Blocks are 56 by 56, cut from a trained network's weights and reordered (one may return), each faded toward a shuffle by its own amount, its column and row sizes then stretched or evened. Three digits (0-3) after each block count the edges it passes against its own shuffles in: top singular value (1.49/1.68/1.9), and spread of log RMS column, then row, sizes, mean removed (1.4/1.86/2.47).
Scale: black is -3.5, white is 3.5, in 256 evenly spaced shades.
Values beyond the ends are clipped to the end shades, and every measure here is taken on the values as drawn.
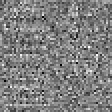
2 1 1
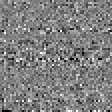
1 0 3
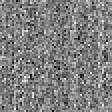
0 1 0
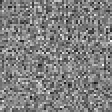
2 0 1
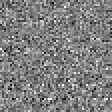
0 0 2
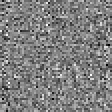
2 2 1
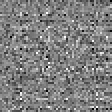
2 2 2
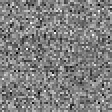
0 1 0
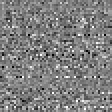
1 0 3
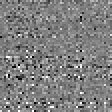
0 2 3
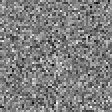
0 0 1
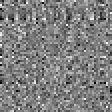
3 2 1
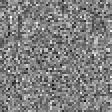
0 0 0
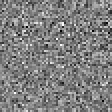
2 1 2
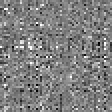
2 3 2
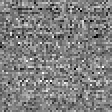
2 0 2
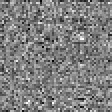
1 1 1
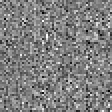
2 2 0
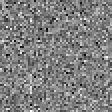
0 1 0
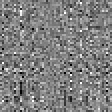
3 3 1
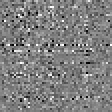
2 2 3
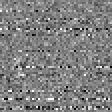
3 0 3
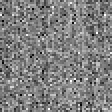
0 0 1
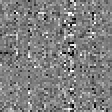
1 3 2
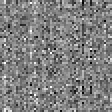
1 2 1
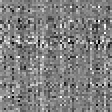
2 2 3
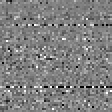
2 0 3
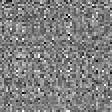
3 2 1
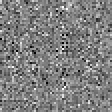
0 2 0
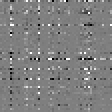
3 3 3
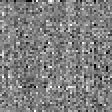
1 1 2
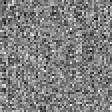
2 0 0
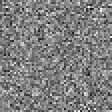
0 0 0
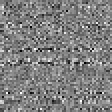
2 0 3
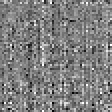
2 2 2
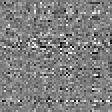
2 2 3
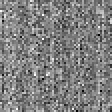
1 1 0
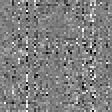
0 3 1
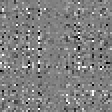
0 3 3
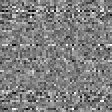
3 0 3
